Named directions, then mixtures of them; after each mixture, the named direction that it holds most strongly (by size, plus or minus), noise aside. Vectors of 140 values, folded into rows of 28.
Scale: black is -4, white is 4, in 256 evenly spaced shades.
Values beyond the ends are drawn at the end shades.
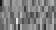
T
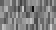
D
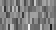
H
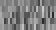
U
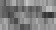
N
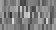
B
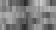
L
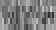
U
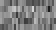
D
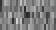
B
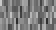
T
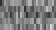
T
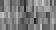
L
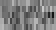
U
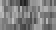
L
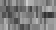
N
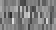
B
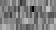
D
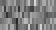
H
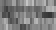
N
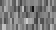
D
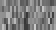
U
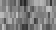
L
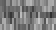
N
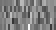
H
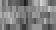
L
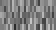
U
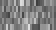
H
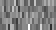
H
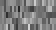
H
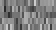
H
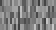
T
